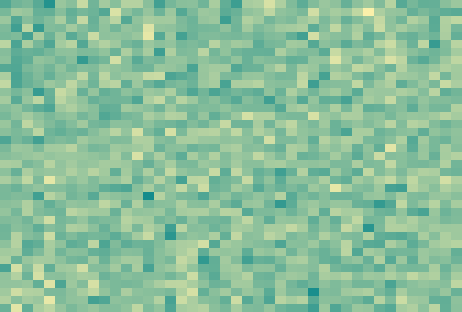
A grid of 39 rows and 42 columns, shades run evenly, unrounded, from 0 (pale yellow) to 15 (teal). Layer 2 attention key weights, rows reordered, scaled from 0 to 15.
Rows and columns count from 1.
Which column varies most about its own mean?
5
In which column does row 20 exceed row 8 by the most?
36
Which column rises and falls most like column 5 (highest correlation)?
22
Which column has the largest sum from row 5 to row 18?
2
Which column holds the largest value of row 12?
4
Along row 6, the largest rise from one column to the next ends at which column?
40
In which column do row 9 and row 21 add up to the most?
18
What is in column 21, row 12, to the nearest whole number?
10
